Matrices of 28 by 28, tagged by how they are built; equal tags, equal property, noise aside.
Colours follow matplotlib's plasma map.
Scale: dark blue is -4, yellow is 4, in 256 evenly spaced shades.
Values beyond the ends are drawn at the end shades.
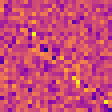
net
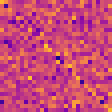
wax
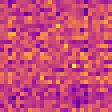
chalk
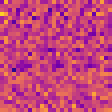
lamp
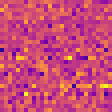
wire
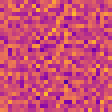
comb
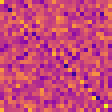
wax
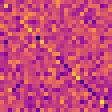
wax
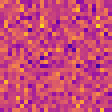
lamp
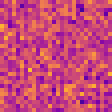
chalk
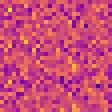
comb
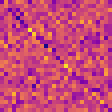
wax
